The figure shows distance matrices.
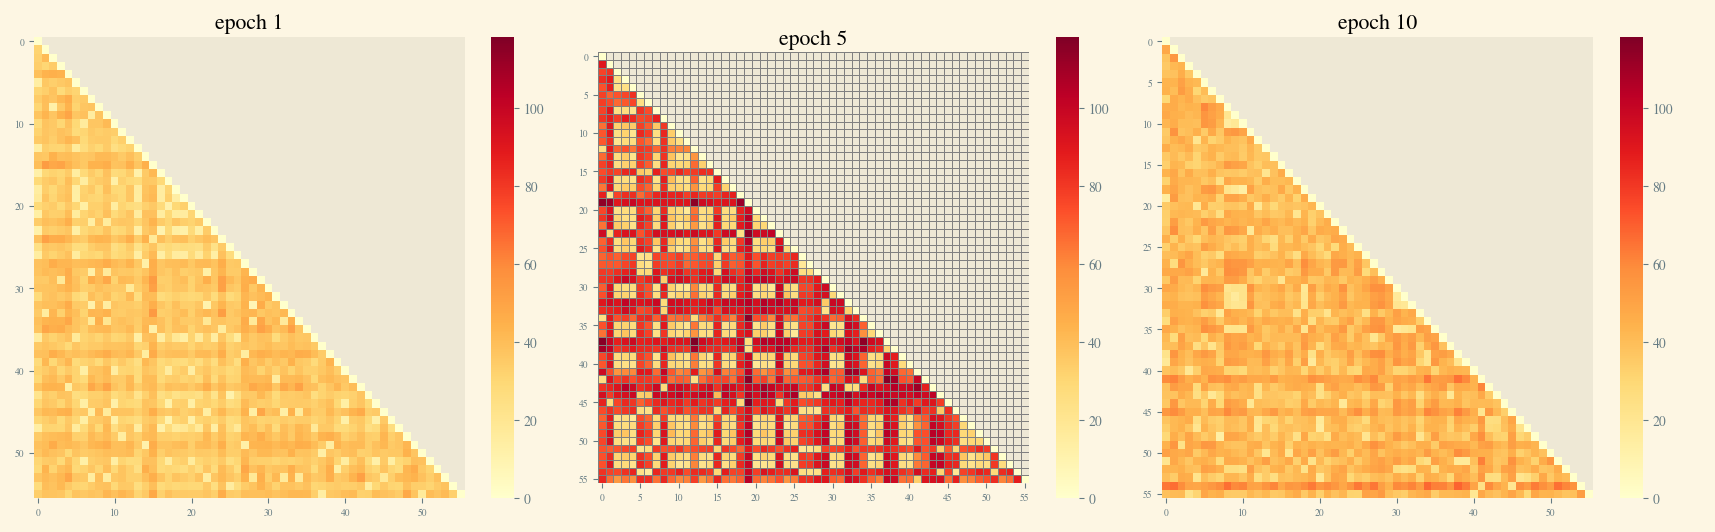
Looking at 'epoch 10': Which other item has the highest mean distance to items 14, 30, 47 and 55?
54
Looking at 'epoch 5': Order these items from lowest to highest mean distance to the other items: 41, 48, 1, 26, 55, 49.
48, 49, 26, 55, 41, 1
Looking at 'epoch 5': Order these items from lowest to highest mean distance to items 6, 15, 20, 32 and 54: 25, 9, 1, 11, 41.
11, 9, 25, 1, 41
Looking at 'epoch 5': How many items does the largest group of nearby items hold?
28
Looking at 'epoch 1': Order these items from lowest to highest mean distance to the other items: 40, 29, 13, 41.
13, 40, 41, 29
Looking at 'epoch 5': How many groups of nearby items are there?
7
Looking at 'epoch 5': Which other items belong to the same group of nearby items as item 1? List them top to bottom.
18, 23, 45
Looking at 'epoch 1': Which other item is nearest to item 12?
30
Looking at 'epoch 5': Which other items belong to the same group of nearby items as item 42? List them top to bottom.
0, 12, 34
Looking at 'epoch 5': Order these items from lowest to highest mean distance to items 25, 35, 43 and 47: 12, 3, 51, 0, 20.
20, 3, 12, 0, 51
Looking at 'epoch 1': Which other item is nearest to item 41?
31
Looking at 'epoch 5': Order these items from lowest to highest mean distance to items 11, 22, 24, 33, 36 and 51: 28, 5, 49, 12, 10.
10, 49, 12, 5, 28
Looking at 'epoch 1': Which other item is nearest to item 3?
29
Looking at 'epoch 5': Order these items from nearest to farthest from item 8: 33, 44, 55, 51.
33, 51, 55, 44
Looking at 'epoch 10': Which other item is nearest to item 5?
28
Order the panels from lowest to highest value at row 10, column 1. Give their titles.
epoch 1, epoch 10, epoch 5
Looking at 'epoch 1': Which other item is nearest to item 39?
52
